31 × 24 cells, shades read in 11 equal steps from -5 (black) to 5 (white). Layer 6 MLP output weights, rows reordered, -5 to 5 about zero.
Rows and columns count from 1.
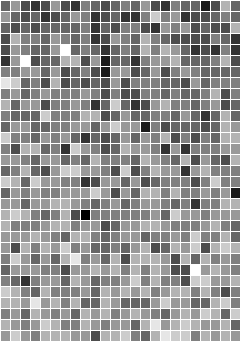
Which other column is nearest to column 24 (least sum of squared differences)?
14
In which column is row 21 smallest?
11
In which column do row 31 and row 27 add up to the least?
10
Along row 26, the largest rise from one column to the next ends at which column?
20
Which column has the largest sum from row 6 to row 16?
3
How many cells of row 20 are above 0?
11
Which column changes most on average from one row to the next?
8
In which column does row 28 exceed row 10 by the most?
23
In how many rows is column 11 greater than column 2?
4
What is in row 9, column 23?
-2
